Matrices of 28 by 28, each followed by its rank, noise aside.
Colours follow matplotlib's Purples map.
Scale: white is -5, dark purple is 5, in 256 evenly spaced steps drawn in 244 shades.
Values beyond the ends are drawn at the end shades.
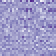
five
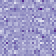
five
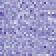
seven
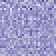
five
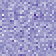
seven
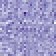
six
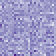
eight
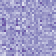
five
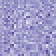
six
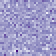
eight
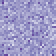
seven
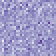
five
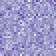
seven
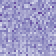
eight
